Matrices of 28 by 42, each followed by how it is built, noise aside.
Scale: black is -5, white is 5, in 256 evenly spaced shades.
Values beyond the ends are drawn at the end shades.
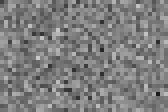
repeating rows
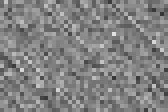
Toeplitz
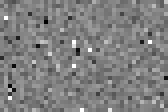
sparse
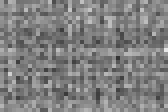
blocks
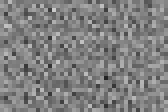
repeating rows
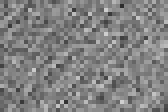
Hankel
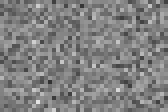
repeating rows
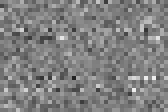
uneven rows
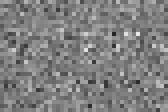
uneven rows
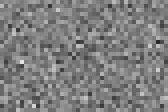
repeating columns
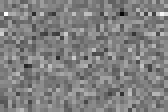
uneven rows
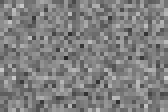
repeating columns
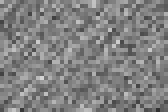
Hankel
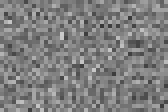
blocks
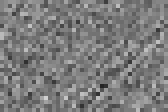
Hankel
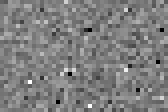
sparse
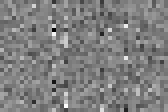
uneven columns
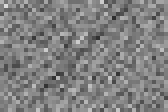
Hankel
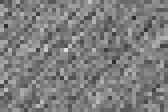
Hankel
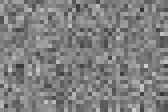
blocks
